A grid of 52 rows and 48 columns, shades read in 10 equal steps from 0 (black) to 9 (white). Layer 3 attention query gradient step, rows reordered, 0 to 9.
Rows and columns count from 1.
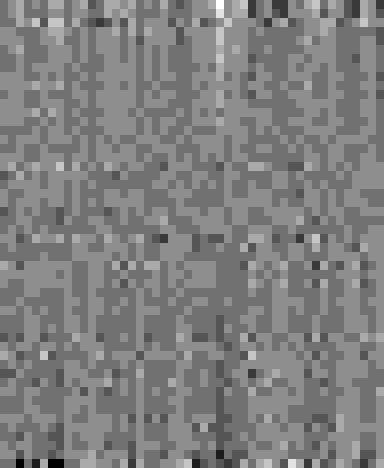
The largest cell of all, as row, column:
1, 28
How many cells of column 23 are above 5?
2
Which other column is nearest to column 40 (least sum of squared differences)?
31
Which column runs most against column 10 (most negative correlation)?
13
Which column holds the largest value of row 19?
8
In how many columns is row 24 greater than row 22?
17
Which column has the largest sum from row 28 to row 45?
48
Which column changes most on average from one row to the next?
32
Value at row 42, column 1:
3
